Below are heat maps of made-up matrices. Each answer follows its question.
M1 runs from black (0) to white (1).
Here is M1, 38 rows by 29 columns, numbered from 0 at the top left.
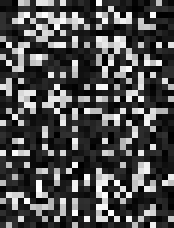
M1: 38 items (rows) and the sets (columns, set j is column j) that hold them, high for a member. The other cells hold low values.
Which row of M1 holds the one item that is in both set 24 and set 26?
10
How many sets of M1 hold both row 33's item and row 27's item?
3
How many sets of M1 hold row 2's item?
12
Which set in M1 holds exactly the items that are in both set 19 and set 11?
13
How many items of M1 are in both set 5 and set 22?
4
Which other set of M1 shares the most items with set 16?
6
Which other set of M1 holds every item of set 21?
3
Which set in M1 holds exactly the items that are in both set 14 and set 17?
28
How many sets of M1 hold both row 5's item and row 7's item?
3
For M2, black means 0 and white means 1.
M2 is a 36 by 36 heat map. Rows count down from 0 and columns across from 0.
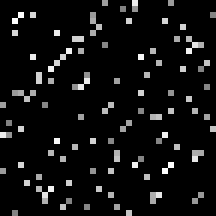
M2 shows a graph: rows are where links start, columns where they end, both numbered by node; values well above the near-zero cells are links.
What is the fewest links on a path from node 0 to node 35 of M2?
4
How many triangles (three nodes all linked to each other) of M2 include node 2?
2
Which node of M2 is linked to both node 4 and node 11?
node 30
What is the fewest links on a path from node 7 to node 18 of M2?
2
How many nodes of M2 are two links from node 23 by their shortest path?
8
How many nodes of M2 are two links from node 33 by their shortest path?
6
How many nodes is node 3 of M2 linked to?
4
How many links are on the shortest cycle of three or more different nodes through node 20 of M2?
6
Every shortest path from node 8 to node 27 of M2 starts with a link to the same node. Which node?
node 25
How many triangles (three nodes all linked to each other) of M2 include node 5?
1
